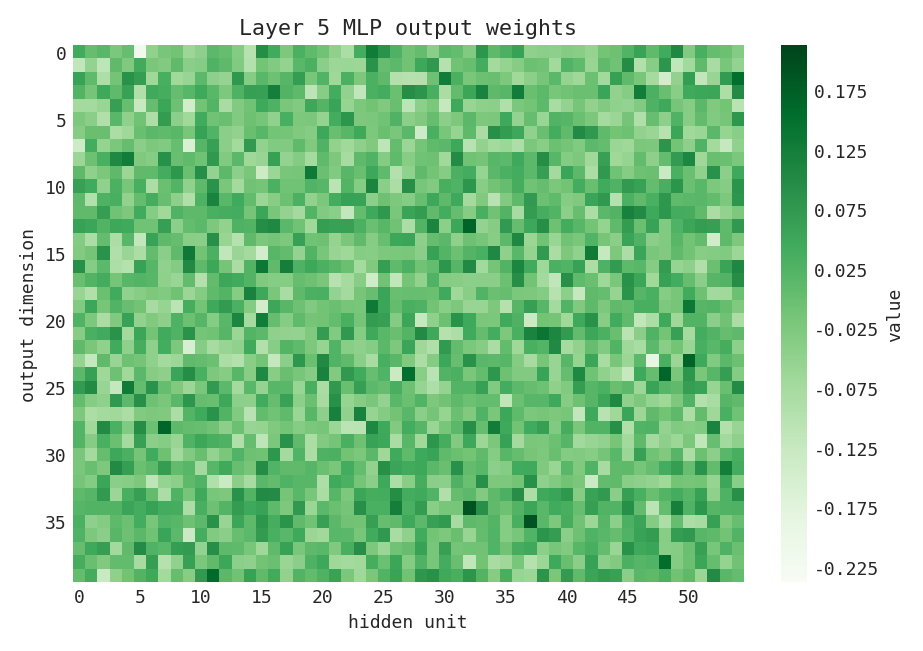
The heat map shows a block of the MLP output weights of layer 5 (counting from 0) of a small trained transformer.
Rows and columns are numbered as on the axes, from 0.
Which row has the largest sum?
34
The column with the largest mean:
11
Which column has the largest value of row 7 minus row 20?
14
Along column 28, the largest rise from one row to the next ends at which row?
21
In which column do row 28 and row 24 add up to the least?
45
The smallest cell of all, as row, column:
0, 5
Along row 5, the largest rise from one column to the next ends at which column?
7
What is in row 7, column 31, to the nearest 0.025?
0.05
